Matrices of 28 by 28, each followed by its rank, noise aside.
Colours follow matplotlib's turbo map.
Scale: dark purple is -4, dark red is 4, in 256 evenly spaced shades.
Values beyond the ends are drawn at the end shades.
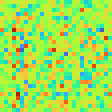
eight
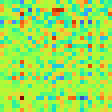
four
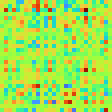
three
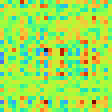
three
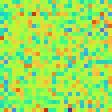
eight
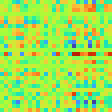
three
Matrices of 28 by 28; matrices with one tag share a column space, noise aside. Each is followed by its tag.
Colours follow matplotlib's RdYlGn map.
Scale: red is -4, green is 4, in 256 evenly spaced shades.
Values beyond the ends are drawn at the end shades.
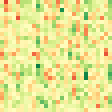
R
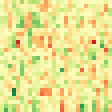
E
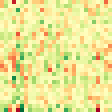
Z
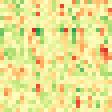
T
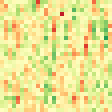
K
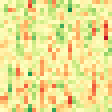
K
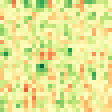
R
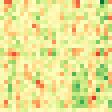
R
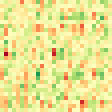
R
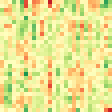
K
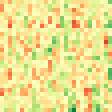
E
